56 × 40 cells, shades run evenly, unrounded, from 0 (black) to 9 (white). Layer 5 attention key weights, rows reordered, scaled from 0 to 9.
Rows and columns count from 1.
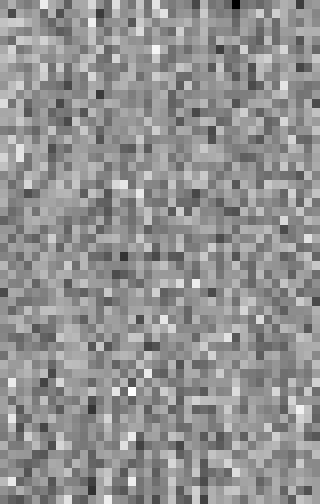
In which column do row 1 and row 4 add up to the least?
30
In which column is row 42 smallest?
7
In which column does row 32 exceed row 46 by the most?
25
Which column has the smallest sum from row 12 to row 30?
14
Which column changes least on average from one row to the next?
10
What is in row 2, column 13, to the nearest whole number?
2
